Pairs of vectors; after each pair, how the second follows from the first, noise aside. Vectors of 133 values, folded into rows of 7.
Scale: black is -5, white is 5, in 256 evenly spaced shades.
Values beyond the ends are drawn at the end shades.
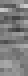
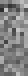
sign-scrambled.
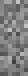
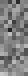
negated.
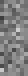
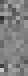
partly zeroed.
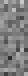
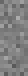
reversed, negated, shrunk.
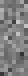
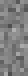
wrapped around, negated, shrunk.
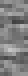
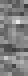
negated.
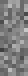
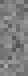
wrapped around, negated, shrunk.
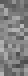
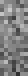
wrapped around, negated.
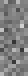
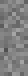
reversed, negated, shrunk.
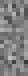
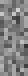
reversed, negated.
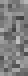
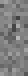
partly zeroed.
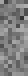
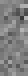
partly zeroed.
